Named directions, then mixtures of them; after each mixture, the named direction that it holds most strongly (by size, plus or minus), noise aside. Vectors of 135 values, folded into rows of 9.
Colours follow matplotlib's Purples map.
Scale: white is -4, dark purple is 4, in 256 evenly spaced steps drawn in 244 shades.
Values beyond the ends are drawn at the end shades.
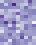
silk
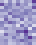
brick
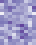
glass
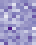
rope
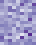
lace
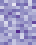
silk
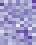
brick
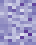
lace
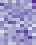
brick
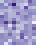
silk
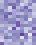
lace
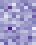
rope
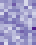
rope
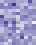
silk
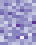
lace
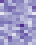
glass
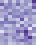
brick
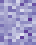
lace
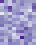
glass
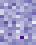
silk
